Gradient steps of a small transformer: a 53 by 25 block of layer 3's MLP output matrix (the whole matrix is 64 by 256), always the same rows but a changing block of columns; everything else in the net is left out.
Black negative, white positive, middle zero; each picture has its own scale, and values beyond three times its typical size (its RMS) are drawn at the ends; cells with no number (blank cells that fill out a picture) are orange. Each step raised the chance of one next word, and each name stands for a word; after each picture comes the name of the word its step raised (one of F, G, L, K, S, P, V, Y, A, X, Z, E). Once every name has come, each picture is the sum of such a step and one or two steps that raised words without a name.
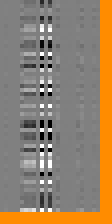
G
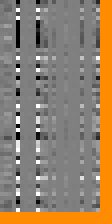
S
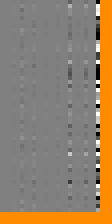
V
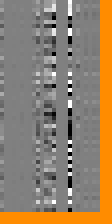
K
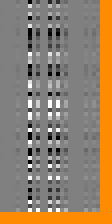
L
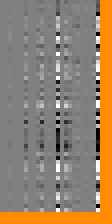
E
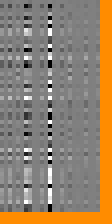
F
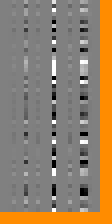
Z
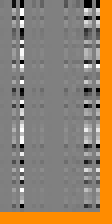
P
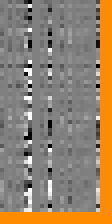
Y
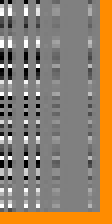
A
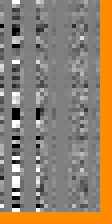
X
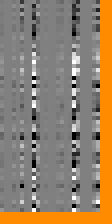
Z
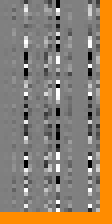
A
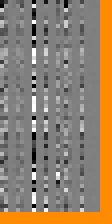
P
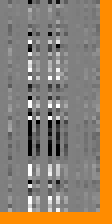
E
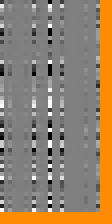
L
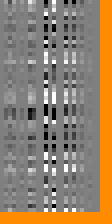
X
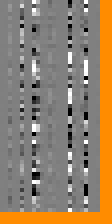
Z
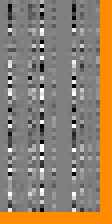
F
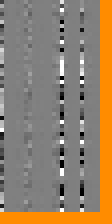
Z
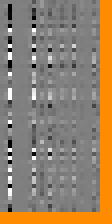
F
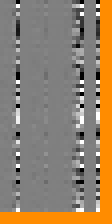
V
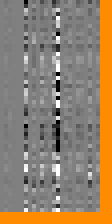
E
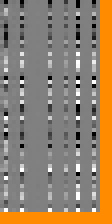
S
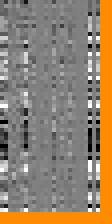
E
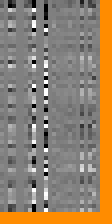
P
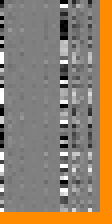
V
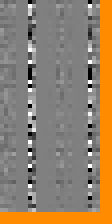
V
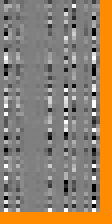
L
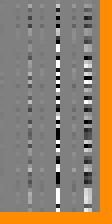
K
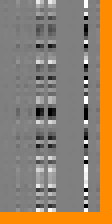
X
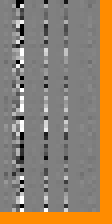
P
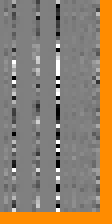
Z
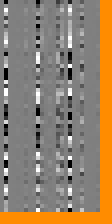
A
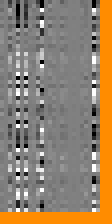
P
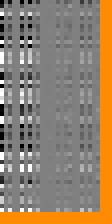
V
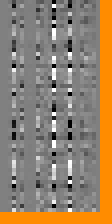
G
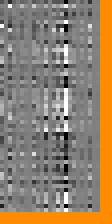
V
